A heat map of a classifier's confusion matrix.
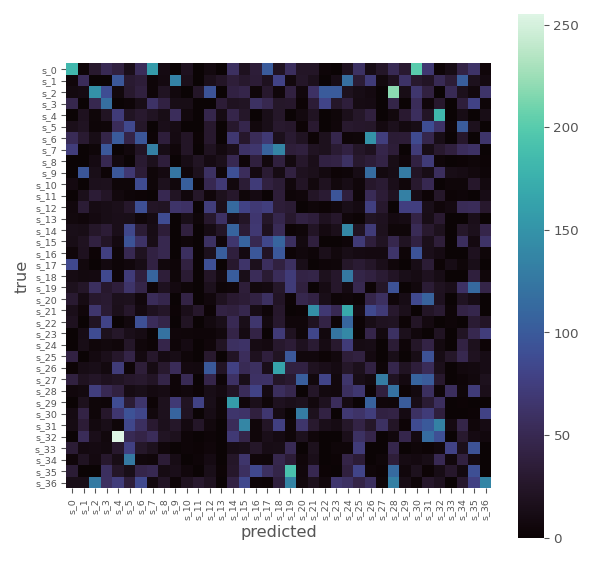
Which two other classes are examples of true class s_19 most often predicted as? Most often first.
s_35, s_28
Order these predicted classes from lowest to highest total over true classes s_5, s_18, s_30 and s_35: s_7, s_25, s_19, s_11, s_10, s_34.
s_11, s_10, s_34, s_7, s_25, s_19
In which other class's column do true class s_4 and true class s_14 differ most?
s_32
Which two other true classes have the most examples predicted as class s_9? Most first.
s_1, s_30
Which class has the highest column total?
s_14
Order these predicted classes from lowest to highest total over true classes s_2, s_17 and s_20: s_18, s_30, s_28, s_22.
s_18, s_22, s_30, s_28
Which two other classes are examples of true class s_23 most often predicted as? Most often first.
s_24, s_8
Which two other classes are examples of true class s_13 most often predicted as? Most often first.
s_8, s_16
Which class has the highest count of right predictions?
s_0
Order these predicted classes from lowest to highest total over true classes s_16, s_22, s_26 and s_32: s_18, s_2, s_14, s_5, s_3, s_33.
s_33, s_2, s_5, s_3, s_14, s_18
